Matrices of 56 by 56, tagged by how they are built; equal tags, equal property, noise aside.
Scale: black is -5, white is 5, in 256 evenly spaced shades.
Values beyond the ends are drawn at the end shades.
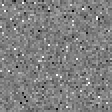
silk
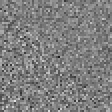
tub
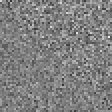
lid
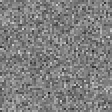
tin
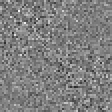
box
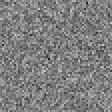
tin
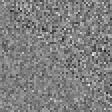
lid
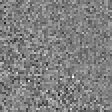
tub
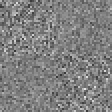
box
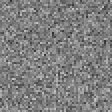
tin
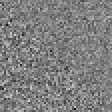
tub
